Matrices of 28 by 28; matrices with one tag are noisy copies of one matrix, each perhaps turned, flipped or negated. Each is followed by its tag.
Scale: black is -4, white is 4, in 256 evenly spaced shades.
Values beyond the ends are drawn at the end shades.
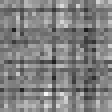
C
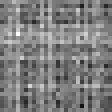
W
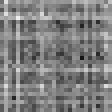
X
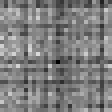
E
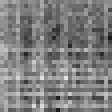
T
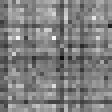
E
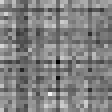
C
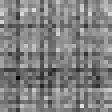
W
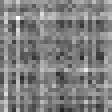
X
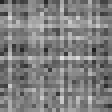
C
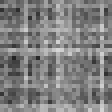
E
